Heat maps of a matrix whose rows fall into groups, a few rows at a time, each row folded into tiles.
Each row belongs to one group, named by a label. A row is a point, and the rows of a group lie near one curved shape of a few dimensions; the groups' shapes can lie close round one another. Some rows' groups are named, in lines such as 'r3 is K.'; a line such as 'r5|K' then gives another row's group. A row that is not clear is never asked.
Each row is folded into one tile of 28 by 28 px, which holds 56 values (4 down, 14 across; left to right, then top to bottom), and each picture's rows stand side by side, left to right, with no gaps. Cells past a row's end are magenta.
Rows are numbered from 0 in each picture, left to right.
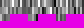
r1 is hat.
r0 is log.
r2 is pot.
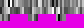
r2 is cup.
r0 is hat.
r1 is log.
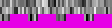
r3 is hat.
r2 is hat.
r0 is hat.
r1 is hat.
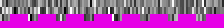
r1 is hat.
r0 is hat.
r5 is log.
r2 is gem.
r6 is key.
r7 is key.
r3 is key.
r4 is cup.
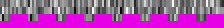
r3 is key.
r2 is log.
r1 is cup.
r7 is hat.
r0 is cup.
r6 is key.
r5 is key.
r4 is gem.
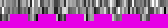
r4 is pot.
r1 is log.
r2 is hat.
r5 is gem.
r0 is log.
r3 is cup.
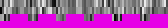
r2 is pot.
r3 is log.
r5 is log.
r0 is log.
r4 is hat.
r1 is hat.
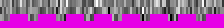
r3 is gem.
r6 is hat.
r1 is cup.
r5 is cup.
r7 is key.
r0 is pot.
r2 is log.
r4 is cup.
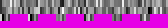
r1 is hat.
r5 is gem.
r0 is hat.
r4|hat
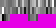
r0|cup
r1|key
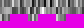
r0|cup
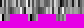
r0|cup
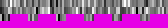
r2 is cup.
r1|gem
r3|key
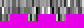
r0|log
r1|gem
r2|cup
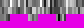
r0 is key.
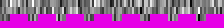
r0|key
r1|key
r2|gem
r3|key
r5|log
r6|gem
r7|cup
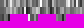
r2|log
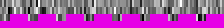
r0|gem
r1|hat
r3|hat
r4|log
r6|log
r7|hat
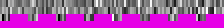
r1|key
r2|hat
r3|gem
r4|cup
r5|hat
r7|hat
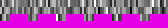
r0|gem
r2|cup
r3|hat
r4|log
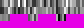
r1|gem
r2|hat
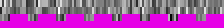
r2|log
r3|key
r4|log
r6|hat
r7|key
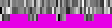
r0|hat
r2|cup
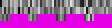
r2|hat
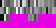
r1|key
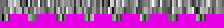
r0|hat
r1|pot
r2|log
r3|key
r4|log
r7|log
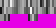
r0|log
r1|log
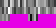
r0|key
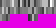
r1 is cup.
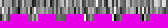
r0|log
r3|cup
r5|cup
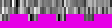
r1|hat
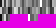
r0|gem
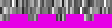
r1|key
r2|key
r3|pot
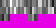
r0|key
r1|log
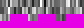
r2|log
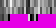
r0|key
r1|hat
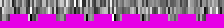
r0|log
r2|key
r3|cup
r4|cup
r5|hat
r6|pot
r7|gem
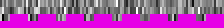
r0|cup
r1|hat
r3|gem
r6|log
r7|log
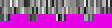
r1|key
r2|hat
